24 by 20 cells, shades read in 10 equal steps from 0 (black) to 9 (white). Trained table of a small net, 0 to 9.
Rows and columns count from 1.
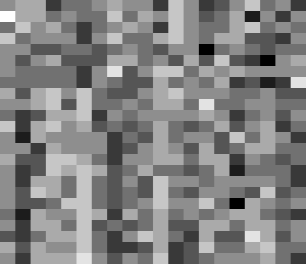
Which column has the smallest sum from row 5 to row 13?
2
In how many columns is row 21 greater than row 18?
7
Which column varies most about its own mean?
6
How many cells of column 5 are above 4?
14
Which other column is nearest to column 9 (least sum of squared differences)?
13
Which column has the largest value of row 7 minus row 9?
8
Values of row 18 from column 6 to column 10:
7 4 3 4 3
